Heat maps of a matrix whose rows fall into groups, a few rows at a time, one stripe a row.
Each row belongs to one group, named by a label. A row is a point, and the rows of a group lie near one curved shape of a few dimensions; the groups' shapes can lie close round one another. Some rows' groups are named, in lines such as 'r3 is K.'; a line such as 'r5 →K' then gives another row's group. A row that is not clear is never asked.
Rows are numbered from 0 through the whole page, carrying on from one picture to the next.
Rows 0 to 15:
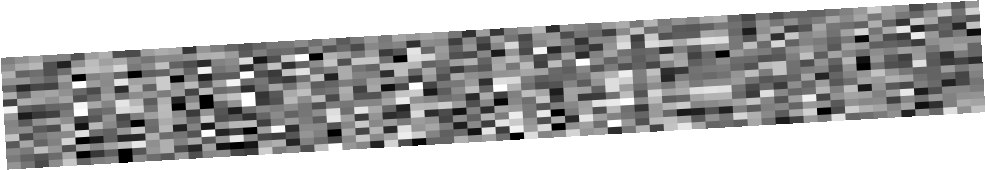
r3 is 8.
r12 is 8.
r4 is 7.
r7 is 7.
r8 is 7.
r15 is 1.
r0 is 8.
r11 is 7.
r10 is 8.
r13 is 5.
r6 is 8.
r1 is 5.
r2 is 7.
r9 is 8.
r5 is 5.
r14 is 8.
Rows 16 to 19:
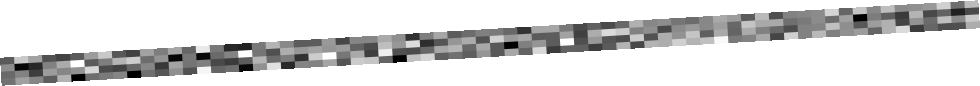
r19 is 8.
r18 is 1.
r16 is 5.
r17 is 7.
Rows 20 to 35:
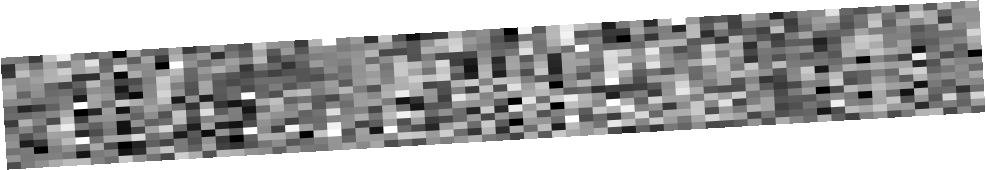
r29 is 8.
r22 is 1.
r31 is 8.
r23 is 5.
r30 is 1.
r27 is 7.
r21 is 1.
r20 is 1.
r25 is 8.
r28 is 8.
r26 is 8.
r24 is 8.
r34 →8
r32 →7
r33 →1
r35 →1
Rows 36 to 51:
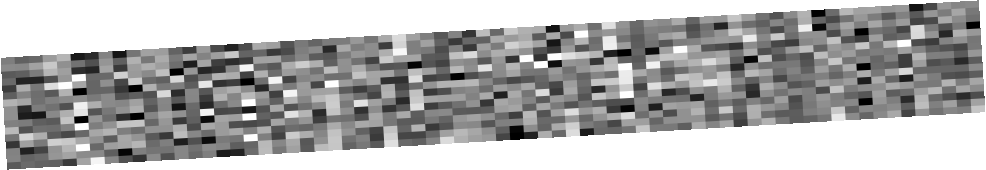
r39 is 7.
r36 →8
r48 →1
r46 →7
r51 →1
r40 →1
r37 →5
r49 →7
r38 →8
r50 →1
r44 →7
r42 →7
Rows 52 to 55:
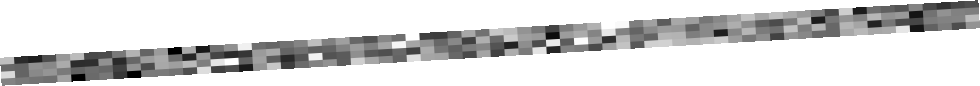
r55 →8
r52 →7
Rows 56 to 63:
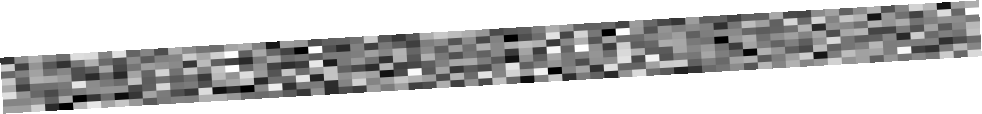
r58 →8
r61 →7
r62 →8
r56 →1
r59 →5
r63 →5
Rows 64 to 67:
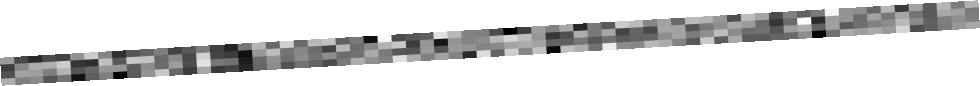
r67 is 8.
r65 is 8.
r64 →1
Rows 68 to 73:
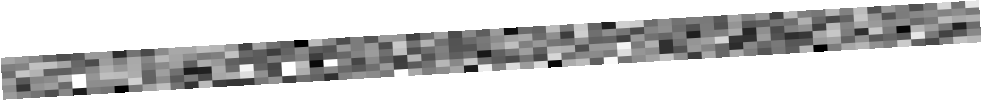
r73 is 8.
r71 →7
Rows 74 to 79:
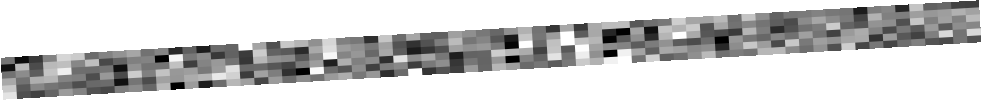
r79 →7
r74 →7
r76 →1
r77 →5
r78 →5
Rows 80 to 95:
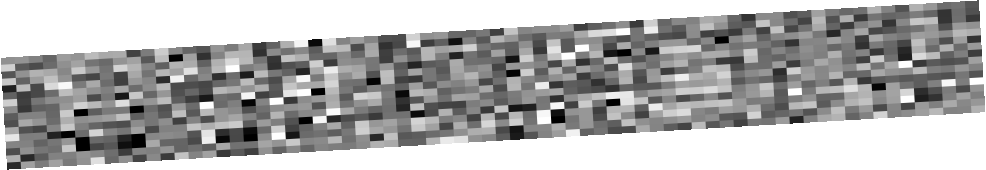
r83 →5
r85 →7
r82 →1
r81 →7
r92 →8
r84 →1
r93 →8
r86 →1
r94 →1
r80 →7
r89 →8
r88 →8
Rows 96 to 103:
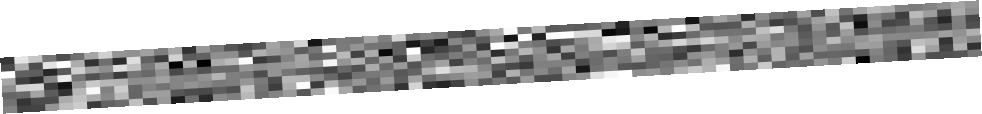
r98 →7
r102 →7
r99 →7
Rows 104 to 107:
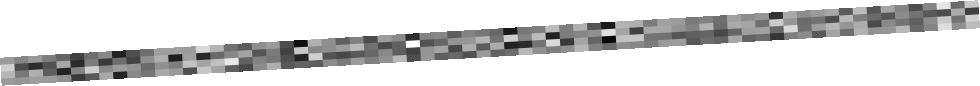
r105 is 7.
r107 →5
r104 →5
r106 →5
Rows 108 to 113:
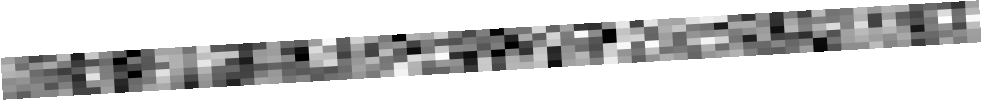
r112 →8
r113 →8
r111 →8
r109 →5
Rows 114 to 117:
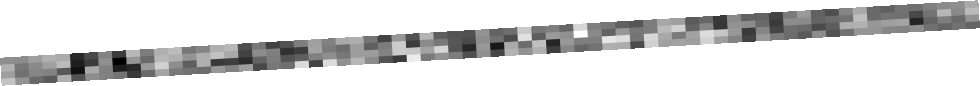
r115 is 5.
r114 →5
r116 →8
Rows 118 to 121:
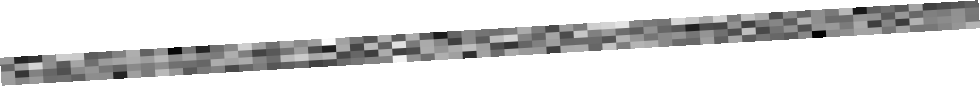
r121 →8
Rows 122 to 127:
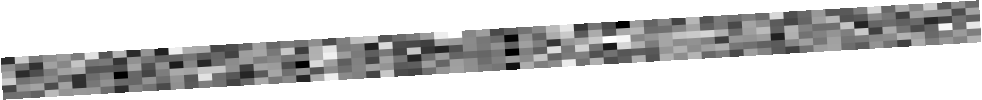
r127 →1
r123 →1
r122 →1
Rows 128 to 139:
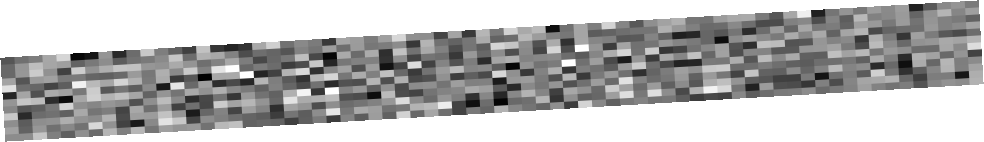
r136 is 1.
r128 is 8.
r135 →7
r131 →5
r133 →1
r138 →8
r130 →5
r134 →5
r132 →7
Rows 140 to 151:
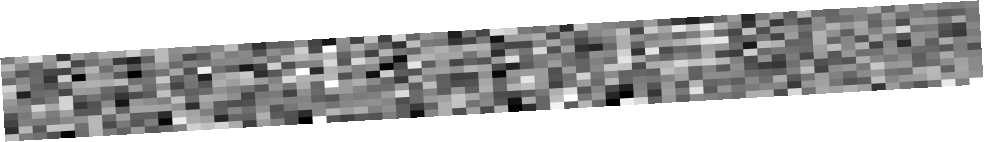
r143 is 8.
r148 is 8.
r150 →1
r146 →7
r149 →1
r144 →7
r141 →7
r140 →5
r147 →5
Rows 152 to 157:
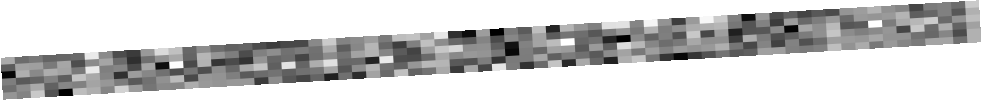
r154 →1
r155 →1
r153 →8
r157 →5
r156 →8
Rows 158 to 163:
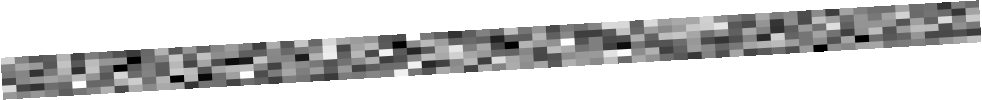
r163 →8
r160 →1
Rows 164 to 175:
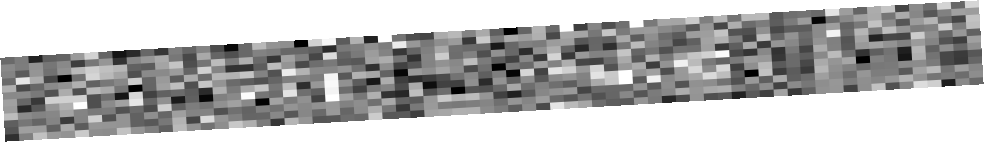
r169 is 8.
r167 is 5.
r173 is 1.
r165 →8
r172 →7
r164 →1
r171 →7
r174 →8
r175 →1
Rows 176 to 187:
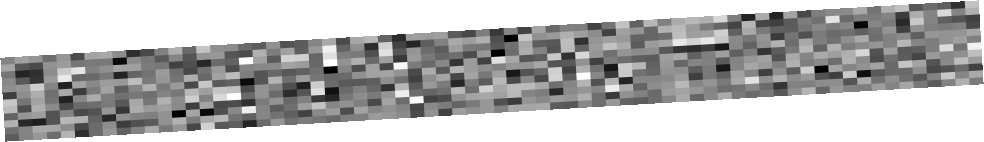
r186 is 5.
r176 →8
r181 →8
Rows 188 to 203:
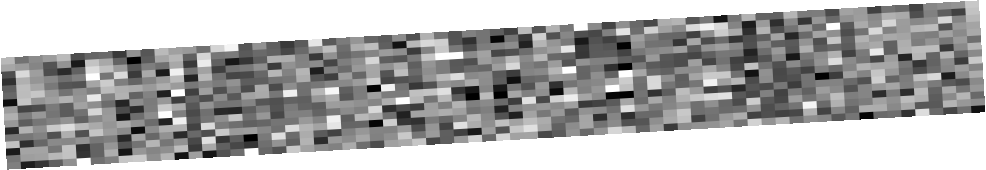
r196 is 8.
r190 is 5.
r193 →5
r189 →8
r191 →1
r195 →1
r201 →8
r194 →1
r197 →8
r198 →1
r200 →1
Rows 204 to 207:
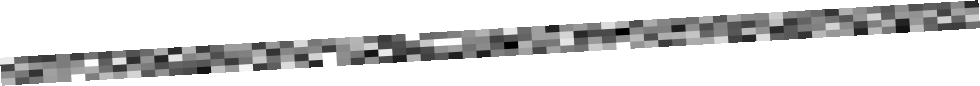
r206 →1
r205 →1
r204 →7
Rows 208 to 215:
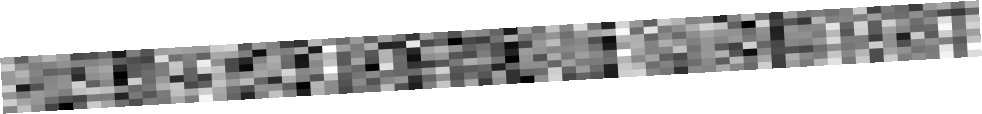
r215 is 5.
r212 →1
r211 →5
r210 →5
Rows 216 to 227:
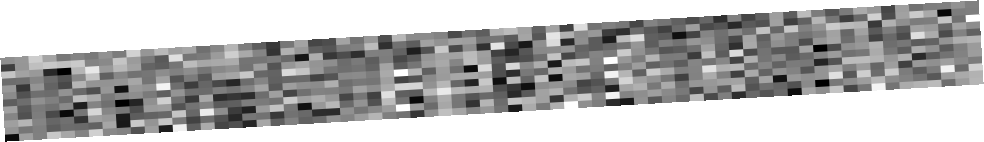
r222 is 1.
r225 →5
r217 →1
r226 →8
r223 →8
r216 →5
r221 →8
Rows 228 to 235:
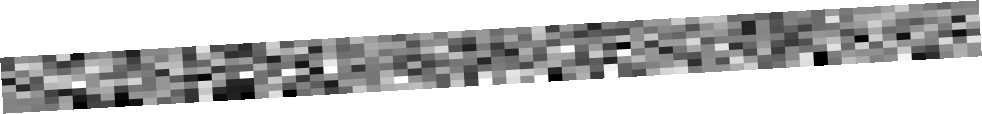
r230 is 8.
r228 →8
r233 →5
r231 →1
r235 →8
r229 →5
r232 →7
